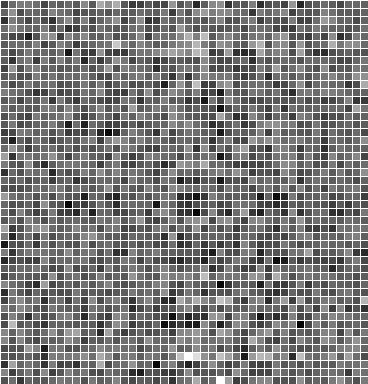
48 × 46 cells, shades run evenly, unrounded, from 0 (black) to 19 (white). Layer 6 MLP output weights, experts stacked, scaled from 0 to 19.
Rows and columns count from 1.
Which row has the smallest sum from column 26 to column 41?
33
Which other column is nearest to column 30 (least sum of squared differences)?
40
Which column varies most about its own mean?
28
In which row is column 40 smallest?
7
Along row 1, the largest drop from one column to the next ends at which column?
38
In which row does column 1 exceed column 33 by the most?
25
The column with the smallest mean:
20
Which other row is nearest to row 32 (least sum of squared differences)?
30
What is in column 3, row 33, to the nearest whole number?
6
